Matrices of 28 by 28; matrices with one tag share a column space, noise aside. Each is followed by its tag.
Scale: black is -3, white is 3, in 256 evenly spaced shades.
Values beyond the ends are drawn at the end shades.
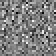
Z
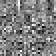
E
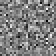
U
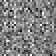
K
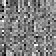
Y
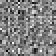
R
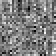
E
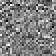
U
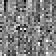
E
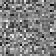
U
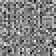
R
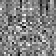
E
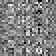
R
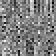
E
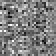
K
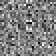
U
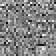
U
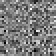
R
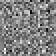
R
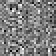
R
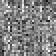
Y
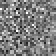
K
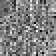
E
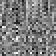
E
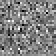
Z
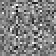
Z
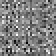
R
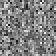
K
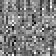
E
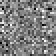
K
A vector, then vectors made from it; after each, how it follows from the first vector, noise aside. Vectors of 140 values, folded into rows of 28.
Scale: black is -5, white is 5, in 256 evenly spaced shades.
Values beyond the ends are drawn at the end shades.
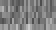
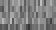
negated.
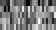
reversed, negated, scaled up.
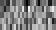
reversed, negated, scaled up.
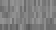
negated, shrunk.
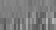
reversed, partly zeroed.
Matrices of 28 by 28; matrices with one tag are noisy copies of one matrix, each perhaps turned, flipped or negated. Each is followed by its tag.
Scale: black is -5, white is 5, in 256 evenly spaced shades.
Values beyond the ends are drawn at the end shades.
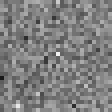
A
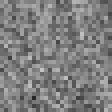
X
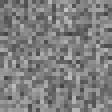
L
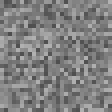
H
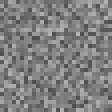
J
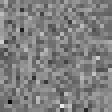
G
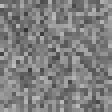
L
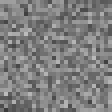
G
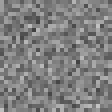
J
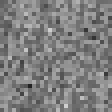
X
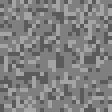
J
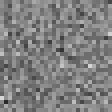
A
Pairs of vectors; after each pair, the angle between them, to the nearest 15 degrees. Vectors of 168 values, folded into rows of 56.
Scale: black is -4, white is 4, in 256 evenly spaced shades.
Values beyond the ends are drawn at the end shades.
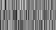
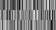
105 degrees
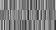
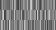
120 degrees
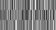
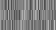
120 degrees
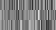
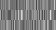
90 degrees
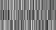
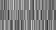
30 degrees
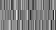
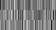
60 degrees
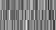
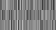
105 degrees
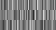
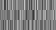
45 degrees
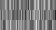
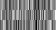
150 degrees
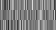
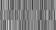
150 degrees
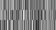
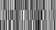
30 degrees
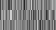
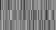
30 degrees
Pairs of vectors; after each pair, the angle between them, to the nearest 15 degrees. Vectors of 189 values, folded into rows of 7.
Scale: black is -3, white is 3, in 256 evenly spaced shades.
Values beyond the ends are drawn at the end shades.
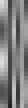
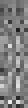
105 degrees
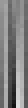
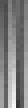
165 degrees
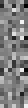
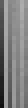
90 degrees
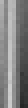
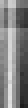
15 degrees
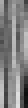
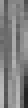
15 degrees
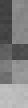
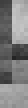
45 degrees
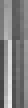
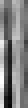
150 degrees
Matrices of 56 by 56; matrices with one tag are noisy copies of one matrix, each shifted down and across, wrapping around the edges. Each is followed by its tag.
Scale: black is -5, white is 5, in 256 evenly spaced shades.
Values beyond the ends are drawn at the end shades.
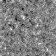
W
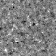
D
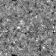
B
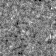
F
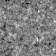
F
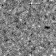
B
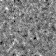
D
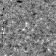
B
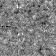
F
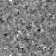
D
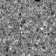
B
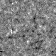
F
